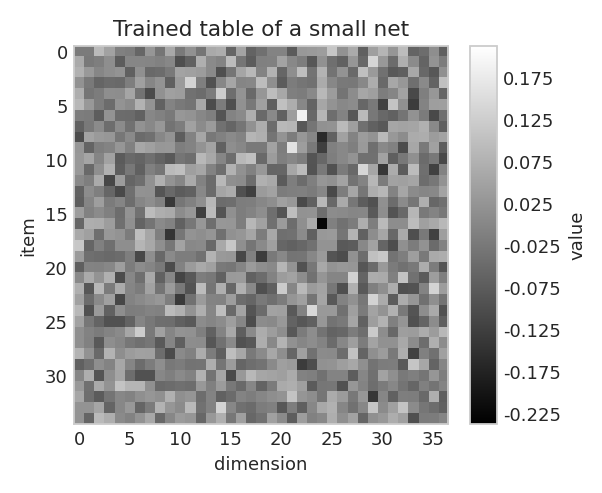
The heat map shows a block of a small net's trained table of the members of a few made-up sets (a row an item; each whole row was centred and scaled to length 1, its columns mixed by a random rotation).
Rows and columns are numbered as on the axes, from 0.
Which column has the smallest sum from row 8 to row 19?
24
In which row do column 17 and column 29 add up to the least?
32
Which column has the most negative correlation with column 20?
11
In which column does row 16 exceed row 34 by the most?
33
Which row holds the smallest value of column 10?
23
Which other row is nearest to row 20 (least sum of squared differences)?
14
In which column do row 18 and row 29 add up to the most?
15
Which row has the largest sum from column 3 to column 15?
18
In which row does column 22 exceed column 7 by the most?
6
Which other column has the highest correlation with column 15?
29
